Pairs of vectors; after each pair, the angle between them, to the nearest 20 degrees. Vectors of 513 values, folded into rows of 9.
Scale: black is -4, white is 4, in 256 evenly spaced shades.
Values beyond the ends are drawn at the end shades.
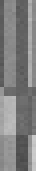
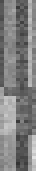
20 degrees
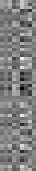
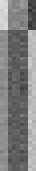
80 degrees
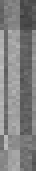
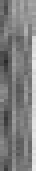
100 degrees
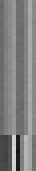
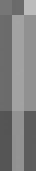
80 degrees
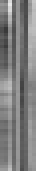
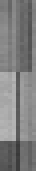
100 degrees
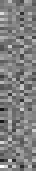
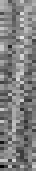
140 degrees
